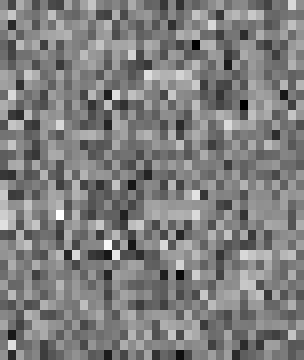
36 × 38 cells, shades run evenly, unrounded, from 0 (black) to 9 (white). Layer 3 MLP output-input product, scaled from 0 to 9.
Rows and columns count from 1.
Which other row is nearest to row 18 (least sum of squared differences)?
31
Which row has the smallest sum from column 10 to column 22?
36
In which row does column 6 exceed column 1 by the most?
18
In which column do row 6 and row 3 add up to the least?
2
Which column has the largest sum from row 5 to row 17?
32
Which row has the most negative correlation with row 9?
24
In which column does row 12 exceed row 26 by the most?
28
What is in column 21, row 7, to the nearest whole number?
5
